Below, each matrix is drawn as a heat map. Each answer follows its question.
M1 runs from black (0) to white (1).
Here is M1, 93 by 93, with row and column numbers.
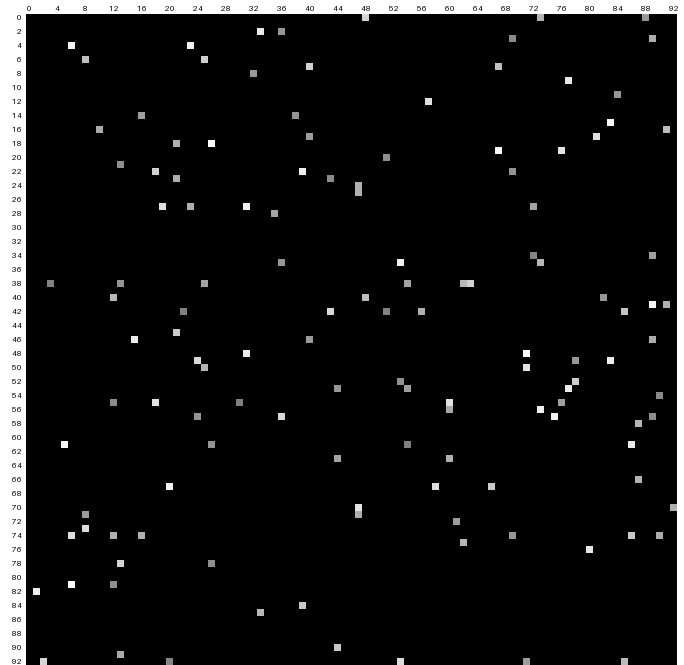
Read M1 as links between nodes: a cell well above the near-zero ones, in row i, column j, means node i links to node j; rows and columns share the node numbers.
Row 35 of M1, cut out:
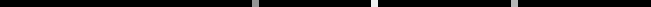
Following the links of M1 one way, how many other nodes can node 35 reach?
9
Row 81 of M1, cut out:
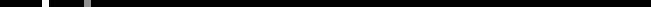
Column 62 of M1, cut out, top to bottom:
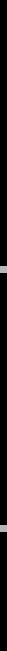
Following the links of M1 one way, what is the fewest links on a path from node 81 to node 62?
4
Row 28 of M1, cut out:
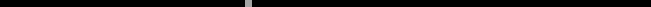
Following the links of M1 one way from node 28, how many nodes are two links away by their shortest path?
3
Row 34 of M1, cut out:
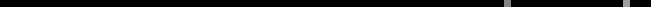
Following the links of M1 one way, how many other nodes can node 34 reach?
9
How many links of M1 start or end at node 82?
2
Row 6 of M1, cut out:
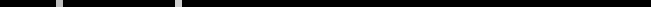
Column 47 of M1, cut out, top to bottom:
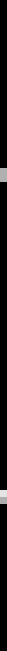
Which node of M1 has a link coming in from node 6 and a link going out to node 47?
node 25
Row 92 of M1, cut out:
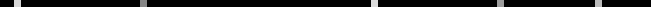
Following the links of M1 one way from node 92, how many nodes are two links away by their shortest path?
8
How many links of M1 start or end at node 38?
7
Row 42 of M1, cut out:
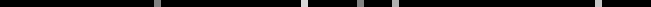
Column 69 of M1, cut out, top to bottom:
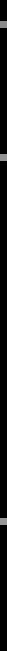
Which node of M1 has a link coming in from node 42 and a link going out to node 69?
node 22
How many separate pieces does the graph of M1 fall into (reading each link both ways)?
8
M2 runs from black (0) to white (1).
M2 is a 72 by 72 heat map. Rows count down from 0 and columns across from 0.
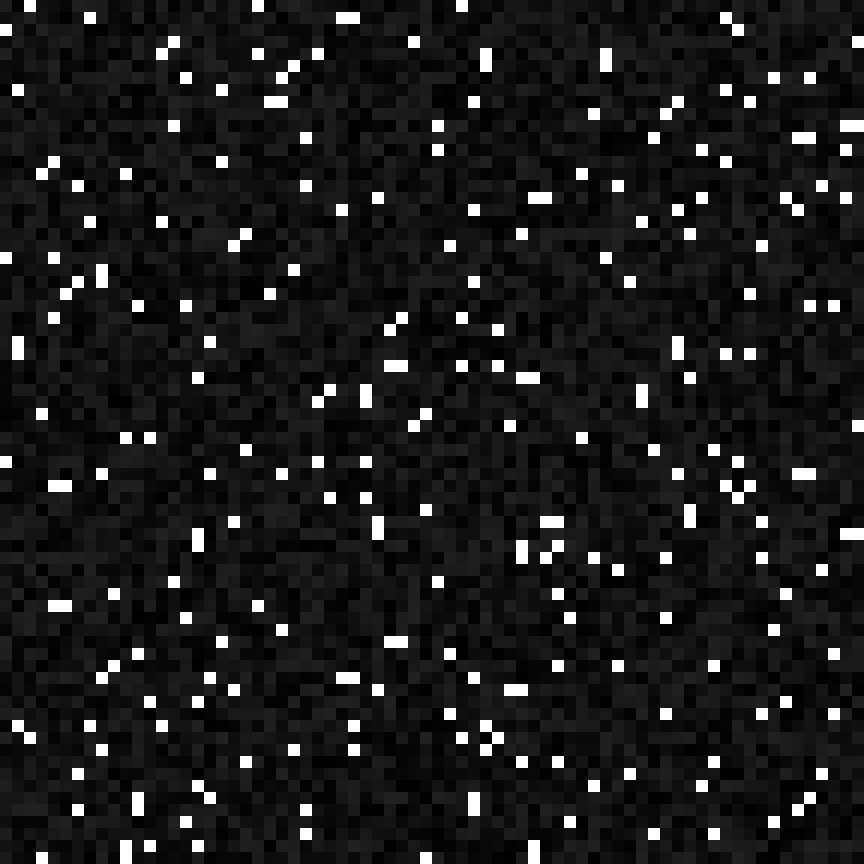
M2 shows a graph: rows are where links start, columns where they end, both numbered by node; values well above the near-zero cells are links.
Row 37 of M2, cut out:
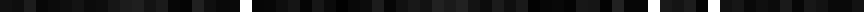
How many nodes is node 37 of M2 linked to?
3
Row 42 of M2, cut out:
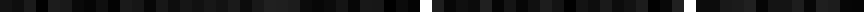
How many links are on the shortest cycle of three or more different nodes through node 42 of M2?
6
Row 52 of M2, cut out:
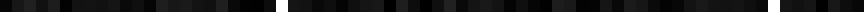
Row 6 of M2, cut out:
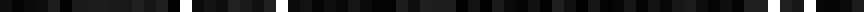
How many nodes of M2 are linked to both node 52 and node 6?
2
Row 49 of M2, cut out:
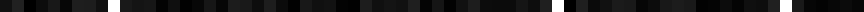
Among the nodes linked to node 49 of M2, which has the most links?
node 46
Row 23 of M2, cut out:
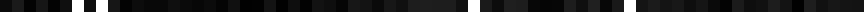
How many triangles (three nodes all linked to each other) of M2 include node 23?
1
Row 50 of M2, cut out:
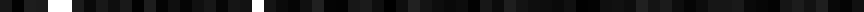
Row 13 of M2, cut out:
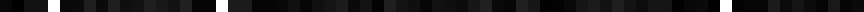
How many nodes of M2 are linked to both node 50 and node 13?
1
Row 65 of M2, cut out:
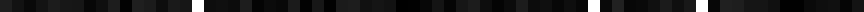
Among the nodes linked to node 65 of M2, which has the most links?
node 16
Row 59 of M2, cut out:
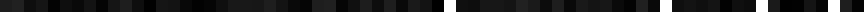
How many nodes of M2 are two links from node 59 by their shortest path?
7
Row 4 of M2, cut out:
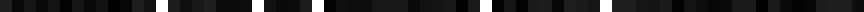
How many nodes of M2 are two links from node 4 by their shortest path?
7
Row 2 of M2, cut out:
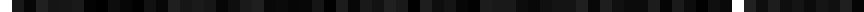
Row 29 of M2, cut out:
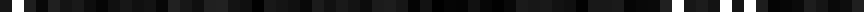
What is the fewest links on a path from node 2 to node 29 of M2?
6
